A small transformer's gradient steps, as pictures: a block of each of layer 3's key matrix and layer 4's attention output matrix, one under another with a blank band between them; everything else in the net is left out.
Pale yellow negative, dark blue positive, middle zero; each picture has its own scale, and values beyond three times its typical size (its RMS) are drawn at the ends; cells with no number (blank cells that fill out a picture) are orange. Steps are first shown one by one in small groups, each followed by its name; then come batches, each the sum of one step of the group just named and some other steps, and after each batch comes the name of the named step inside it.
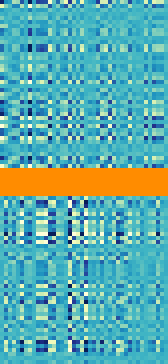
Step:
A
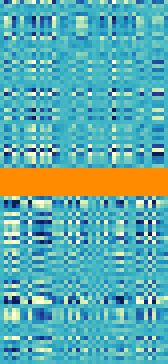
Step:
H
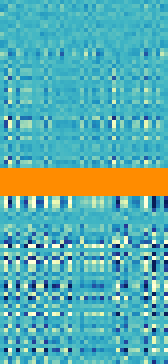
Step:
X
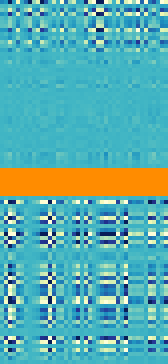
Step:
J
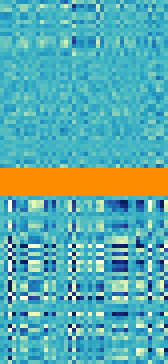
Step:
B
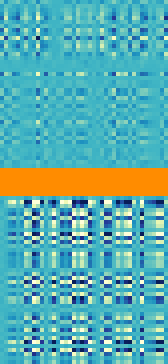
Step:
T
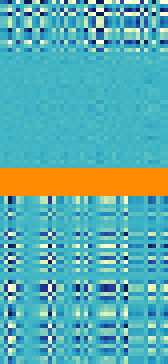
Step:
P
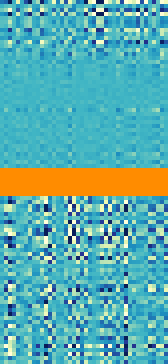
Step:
P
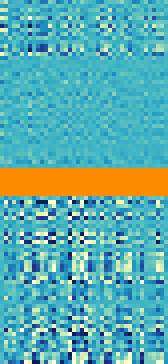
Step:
A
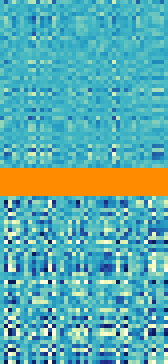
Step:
H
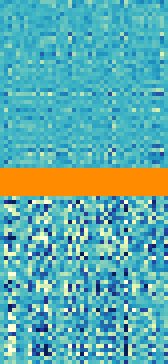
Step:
X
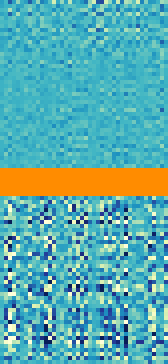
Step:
J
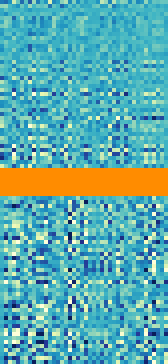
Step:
A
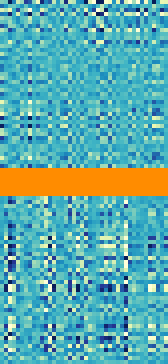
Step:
P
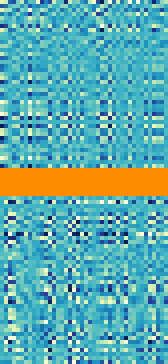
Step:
J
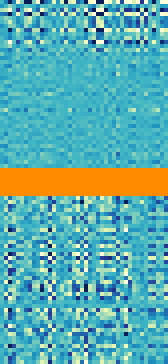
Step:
P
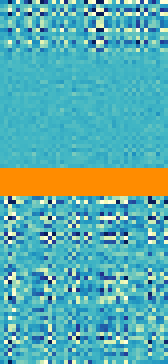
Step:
J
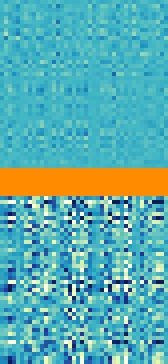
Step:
T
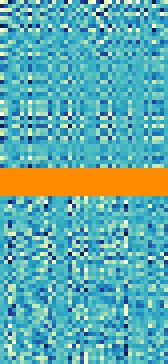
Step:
P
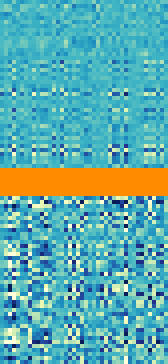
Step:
B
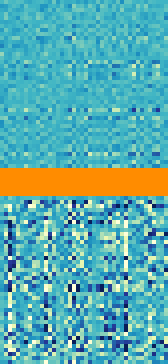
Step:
T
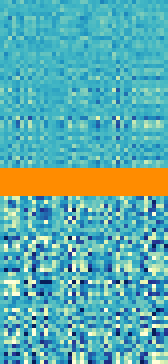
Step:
X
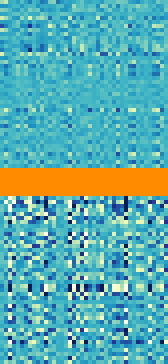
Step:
A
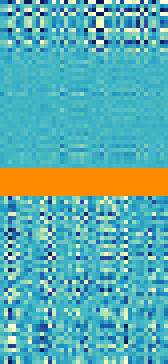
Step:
P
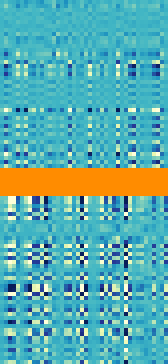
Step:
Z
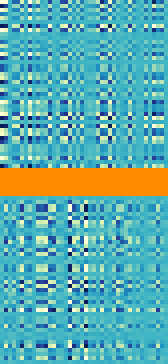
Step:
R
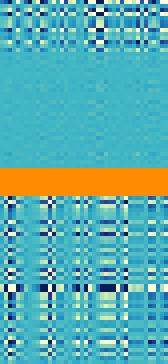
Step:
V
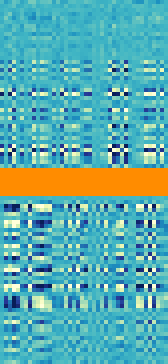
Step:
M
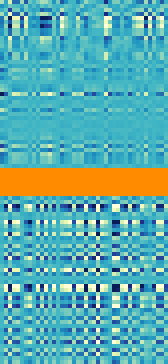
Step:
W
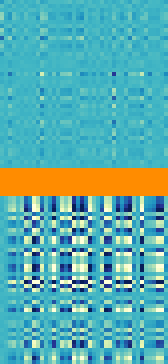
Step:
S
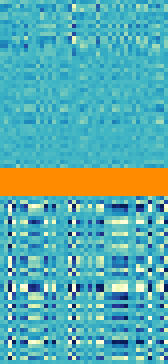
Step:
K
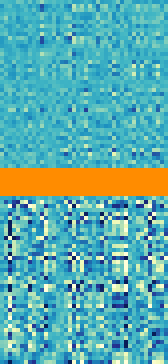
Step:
K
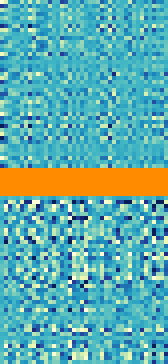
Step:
R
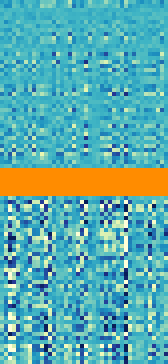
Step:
M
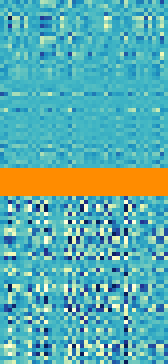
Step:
W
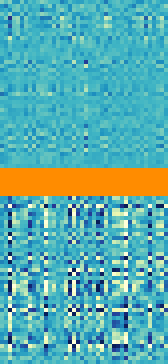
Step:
W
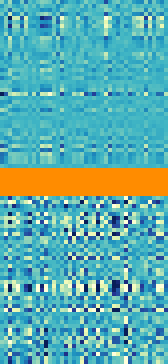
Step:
W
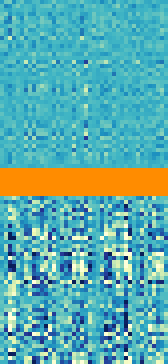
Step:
S
